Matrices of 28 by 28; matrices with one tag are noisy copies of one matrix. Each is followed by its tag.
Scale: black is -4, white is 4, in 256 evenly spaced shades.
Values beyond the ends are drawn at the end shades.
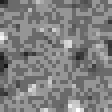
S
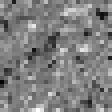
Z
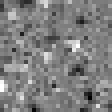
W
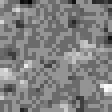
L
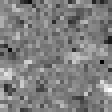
L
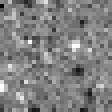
W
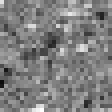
Z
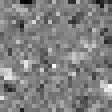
L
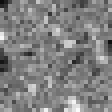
S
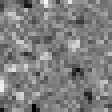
W
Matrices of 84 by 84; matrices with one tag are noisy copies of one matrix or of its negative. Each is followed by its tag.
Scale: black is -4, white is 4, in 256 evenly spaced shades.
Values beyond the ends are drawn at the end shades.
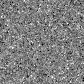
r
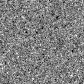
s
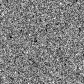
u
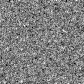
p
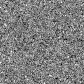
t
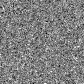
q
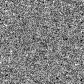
t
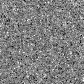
r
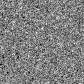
s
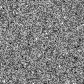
q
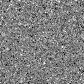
p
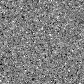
s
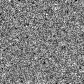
p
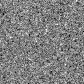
u
